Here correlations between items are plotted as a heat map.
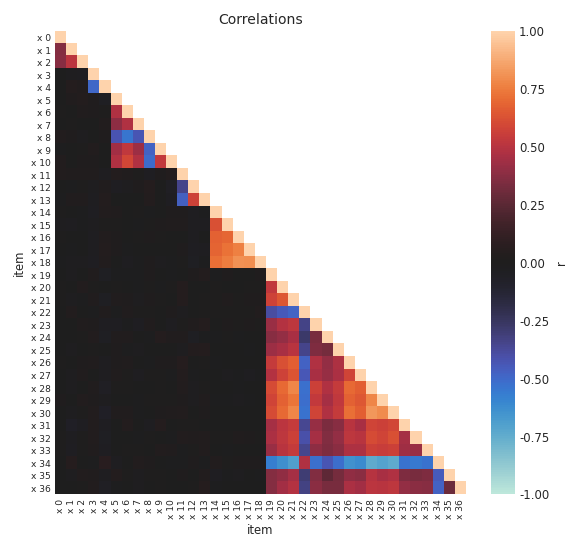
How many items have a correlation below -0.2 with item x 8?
5
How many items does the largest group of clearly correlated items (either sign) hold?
18
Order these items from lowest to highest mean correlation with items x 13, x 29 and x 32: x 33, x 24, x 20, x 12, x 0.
x 0, x 12, x 24, x 33, x 20
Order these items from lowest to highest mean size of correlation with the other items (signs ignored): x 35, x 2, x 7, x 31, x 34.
x 2, x 7, x 35, x 31, x 34
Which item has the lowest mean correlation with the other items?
x 34
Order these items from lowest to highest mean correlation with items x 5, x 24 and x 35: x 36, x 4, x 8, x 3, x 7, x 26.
x 8, x 4, x 3, x 7, x 36, x 26
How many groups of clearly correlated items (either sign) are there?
6
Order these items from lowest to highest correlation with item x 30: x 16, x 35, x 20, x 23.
x 16, x 35, x 23, x 20
